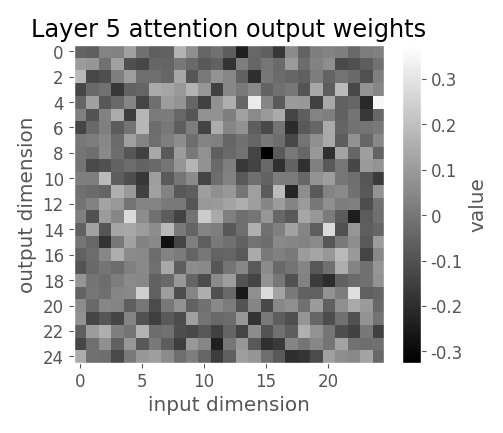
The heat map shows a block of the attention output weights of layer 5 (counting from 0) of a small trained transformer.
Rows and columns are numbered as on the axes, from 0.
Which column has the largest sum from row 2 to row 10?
8
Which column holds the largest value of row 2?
0
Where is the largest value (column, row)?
24, 4
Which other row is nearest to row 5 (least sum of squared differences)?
12
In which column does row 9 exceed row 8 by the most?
15
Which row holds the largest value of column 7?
14
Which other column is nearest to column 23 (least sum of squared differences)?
9
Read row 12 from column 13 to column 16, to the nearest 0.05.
0.15 0.1 0.05 0.1
